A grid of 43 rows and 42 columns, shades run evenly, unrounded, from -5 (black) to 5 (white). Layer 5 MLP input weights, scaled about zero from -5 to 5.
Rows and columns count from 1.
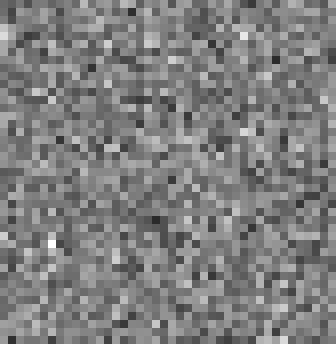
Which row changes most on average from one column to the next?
19
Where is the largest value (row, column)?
31, 7
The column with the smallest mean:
41
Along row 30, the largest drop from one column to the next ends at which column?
2
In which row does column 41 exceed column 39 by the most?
13
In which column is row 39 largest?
36
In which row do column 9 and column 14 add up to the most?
11
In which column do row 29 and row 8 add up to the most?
22
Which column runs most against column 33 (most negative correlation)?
3
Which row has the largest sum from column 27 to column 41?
30
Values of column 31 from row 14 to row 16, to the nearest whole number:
-2 -1 -1
